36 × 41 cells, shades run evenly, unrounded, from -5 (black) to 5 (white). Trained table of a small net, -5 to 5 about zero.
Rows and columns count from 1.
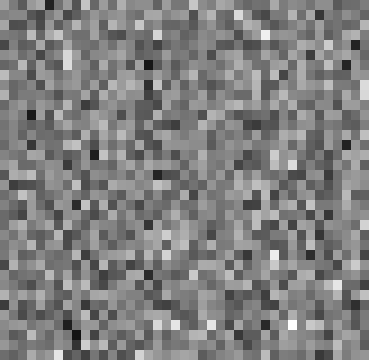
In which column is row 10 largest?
41
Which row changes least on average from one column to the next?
13
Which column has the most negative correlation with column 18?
8
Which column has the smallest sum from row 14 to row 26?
37
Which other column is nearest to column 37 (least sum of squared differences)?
34
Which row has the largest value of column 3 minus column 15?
7
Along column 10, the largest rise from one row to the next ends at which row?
32
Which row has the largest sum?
33
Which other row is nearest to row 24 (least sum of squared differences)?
2
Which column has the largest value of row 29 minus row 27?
38
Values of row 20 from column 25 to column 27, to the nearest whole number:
0 1 1
